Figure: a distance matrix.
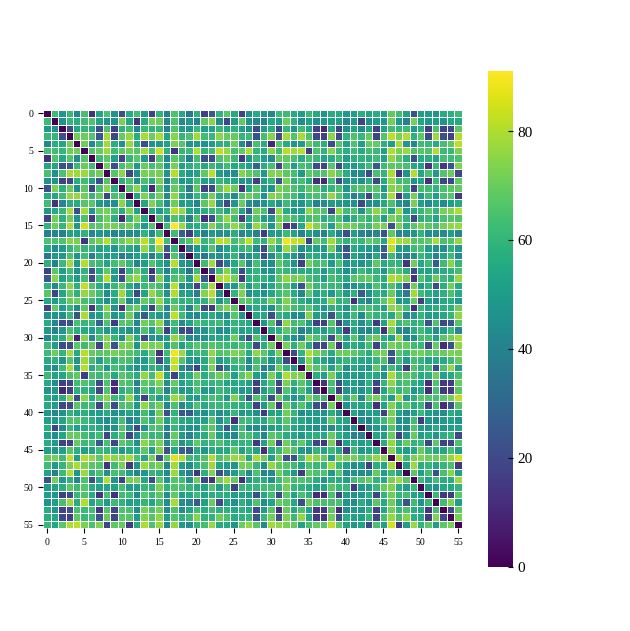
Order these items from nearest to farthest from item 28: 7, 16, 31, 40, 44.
44, 31, 7, 16, 40
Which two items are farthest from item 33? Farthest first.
17, 5
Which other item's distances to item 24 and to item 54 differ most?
3
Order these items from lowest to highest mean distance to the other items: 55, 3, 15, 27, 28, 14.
28, 27, 14, 3, 55, 15
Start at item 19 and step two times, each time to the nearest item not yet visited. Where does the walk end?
29
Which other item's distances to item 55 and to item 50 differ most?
47
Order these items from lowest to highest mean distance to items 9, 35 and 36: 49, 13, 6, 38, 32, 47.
49, 6, 47, 38, 13, 32
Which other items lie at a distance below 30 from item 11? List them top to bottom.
8, 43, 47, 55
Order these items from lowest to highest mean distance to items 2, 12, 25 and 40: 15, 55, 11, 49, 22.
11, 55, 49, 22, 15
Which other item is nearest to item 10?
14
